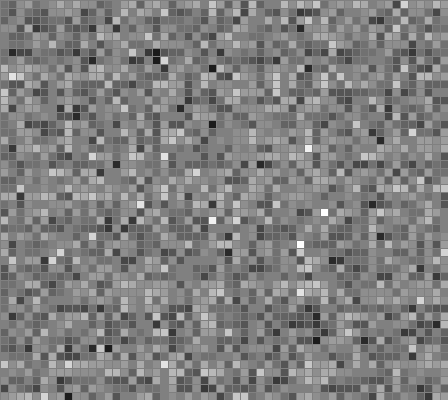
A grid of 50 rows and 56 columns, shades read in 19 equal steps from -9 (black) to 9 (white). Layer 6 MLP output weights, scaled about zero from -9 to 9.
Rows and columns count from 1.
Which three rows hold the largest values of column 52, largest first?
17, 44, 40
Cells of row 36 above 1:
25
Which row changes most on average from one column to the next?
28
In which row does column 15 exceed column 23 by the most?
14
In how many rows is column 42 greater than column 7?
25
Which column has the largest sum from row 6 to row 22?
21
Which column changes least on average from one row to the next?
32
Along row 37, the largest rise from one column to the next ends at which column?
38
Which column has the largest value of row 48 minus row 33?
6
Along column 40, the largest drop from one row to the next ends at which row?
2
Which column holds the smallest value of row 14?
23
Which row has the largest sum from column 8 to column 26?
46
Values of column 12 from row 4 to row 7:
-5 -1 0 -3
